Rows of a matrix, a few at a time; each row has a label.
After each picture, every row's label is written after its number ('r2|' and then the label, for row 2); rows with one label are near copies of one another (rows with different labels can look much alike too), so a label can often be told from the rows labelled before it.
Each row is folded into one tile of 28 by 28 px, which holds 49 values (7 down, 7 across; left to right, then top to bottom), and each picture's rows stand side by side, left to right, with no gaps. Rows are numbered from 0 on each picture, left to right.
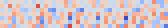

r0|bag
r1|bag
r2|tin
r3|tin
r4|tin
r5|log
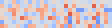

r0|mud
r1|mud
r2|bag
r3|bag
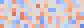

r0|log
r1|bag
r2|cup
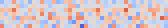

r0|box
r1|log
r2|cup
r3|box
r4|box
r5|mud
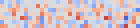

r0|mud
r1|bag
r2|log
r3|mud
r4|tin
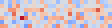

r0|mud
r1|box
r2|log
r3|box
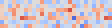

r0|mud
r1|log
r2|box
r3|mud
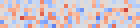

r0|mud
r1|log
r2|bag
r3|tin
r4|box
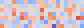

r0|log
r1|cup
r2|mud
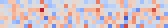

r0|cup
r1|box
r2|bag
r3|box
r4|tin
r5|box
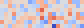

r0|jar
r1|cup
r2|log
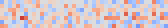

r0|mud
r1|jar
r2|bag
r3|mud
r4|log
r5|log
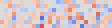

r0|jar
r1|tin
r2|cup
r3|jar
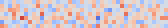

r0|mud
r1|jar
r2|log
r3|tin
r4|jar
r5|mud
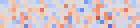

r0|cup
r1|box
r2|bag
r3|cup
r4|box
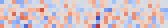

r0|log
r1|box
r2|bag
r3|tin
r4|log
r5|bag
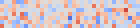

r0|log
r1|jar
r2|tin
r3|bag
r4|box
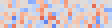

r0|tin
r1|cup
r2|jar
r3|bag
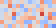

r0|jar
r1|log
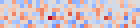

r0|log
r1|mud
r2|log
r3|mud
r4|tin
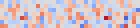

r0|mud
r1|bag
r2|cup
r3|mud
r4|tin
